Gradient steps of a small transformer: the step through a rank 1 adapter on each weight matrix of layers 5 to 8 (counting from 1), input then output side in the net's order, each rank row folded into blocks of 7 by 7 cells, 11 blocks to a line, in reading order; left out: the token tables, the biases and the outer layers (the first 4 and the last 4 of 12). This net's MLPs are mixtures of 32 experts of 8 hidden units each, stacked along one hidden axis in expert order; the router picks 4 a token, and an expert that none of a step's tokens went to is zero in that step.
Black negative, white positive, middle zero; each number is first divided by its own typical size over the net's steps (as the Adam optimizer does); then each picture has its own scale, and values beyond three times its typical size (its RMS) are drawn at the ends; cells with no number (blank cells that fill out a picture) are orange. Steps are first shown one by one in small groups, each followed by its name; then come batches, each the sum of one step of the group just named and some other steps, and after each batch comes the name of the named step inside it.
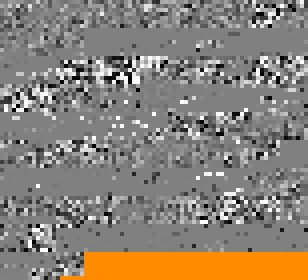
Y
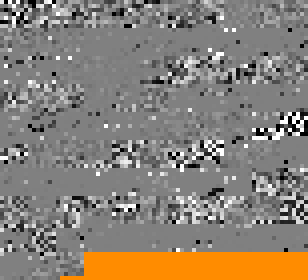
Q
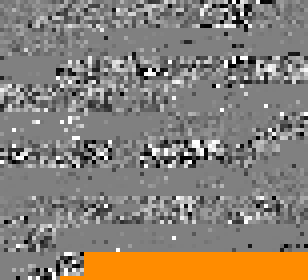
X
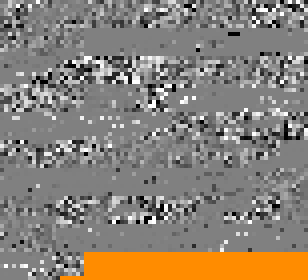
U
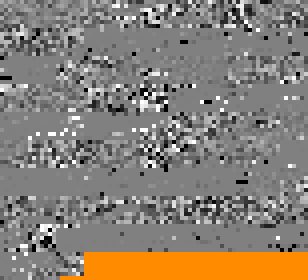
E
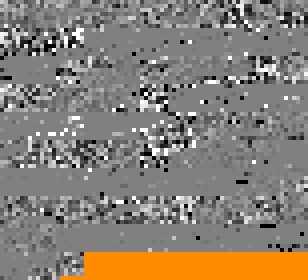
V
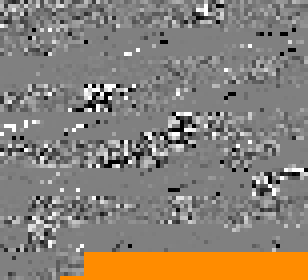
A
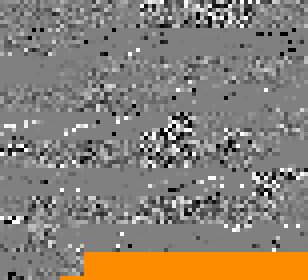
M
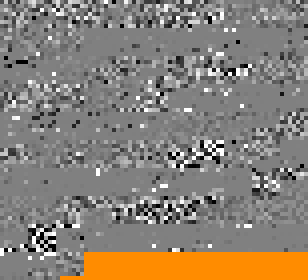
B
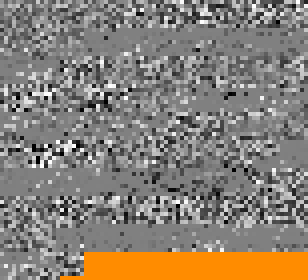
A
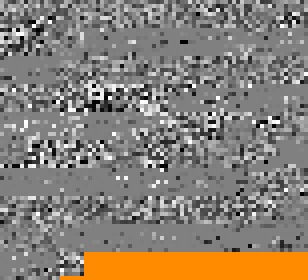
E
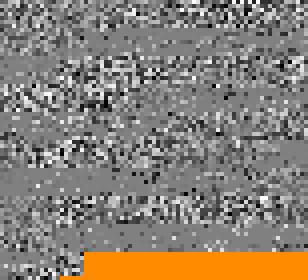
X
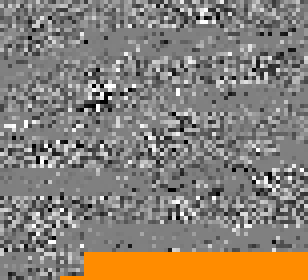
A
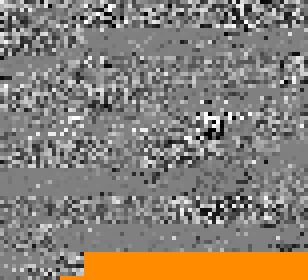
E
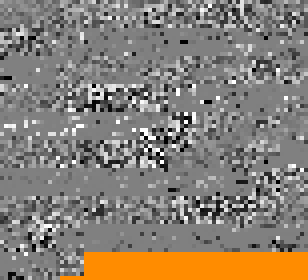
E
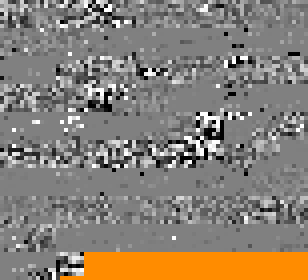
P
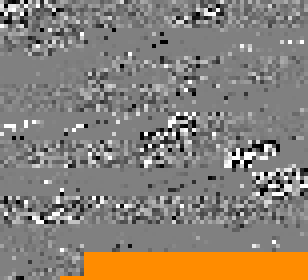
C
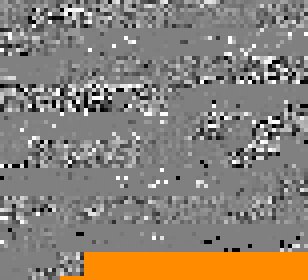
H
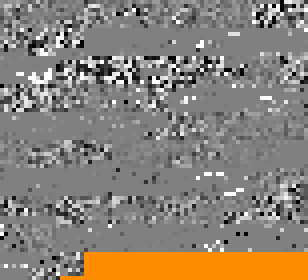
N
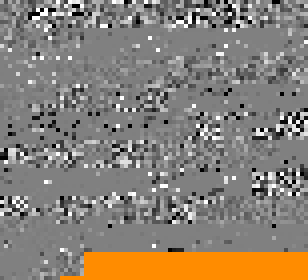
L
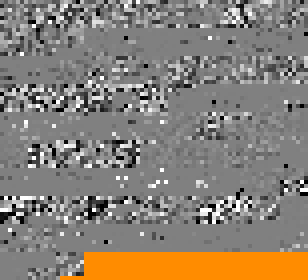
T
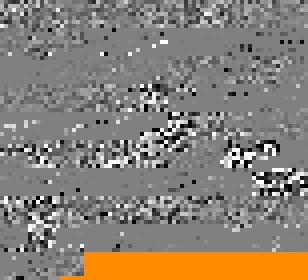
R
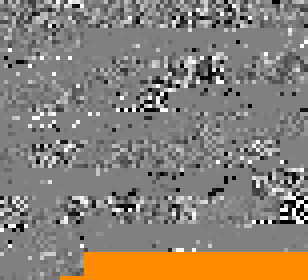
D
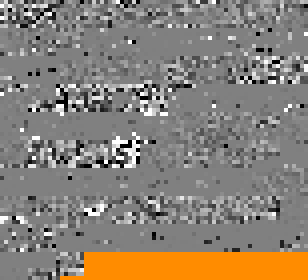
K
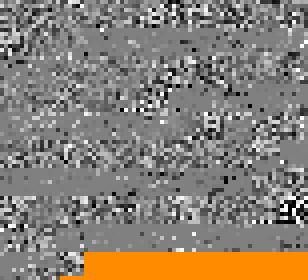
D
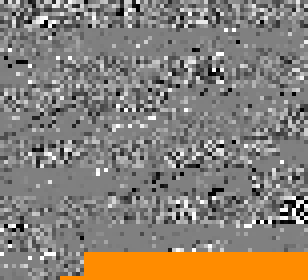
D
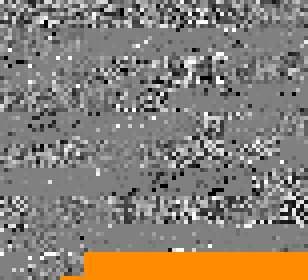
D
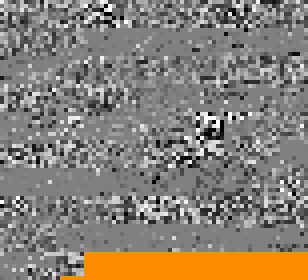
P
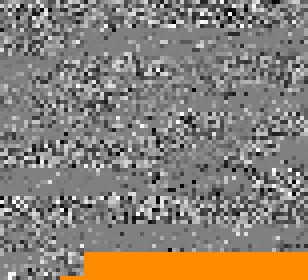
L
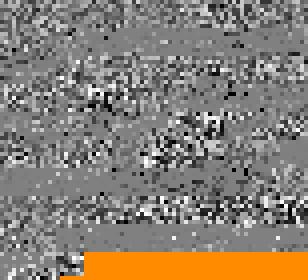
P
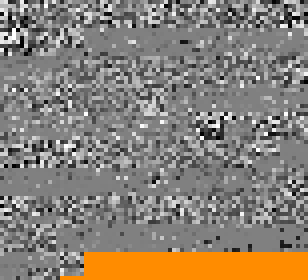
H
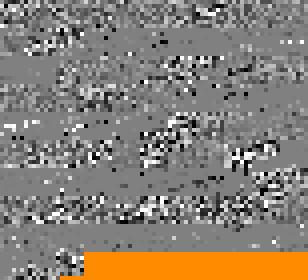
C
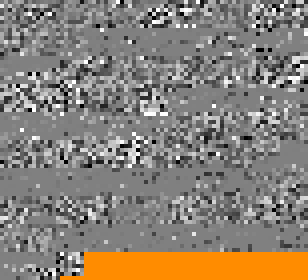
K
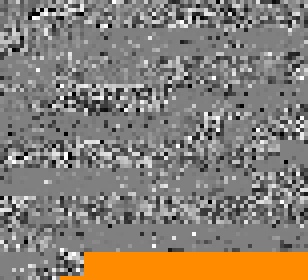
L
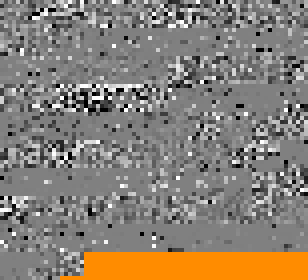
L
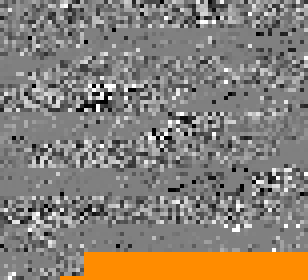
T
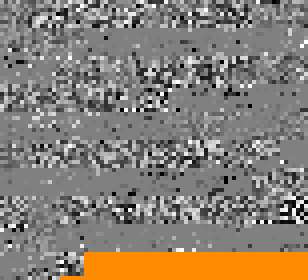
D
